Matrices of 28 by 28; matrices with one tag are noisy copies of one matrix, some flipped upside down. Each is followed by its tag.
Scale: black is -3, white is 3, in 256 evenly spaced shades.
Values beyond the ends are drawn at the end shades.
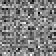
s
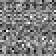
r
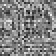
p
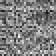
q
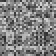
q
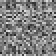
r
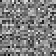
s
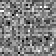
p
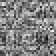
q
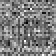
p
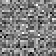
s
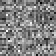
q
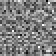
r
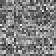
q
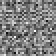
r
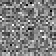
s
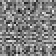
r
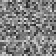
r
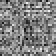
p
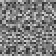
r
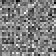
s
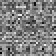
r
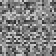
r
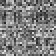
q
